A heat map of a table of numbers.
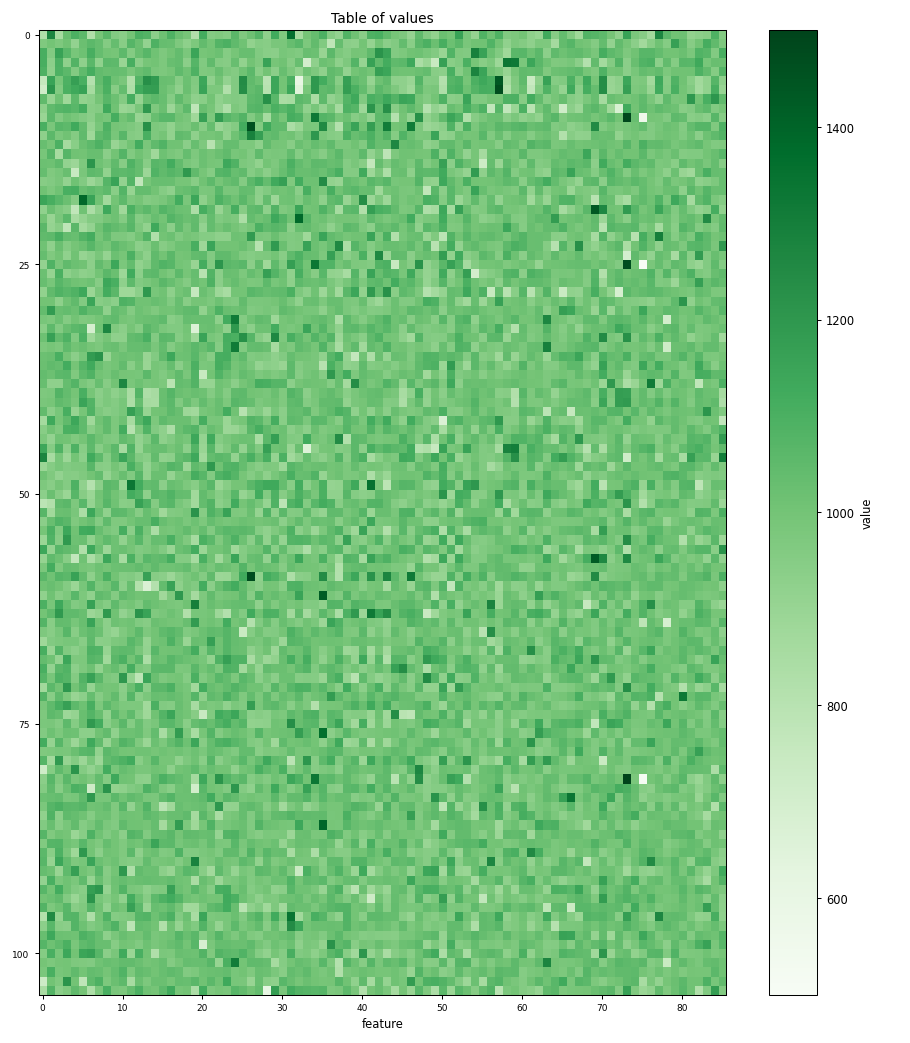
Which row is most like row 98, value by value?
30
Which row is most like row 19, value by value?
57
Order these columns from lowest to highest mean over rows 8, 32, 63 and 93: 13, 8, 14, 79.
14, 79, 13, 8
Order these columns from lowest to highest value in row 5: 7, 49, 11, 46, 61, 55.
61, 11, 46, 49, 7, 55
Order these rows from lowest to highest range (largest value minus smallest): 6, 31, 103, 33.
33, 103, 31, 6
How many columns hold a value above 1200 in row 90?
3
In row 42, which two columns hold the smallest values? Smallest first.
50, 85
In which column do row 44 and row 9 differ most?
73
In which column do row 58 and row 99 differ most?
20
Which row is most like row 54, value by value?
100
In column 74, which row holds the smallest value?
22
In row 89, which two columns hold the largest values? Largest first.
61, 5
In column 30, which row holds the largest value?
16
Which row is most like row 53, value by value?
88
